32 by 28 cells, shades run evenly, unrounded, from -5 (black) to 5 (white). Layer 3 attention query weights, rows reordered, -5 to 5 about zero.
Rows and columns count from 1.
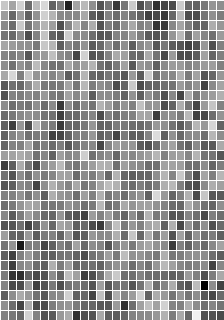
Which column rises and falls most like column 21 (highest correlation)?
4
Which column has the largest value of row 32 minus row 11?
25
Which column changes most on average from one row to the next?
27
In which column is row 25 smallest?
3
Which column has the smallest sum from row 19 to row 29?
2
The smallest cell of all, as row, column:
29, 26
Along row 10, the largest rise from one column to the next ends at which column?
24
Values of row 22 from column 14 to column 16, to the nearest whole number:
1 0 -1
